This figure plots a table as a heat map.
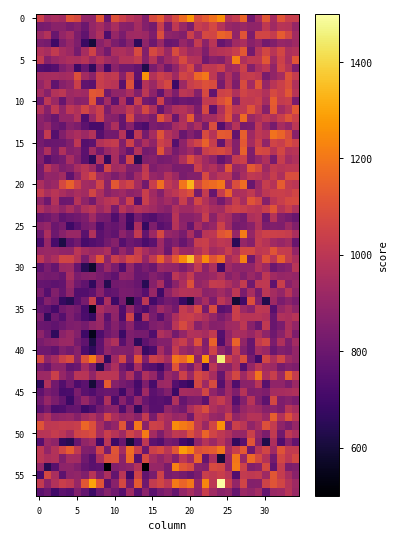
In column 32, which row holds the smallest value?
51
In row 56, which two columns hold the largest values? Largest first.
24, 7
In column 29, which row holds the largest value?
43
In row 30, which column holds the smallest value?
7
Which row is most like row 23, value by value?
28
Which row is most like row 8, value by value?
15
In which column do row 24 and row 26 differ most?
27
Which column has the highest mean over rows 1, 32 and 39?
23
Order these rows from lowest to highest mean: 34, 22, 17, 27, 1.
34, 27, 17, 1, 22
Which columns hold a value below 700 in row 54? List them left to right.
1, 9, 14
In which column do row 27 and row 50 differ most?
14
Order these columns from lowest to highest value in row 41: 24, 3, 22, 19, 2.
2, 3, 19, 22, 24
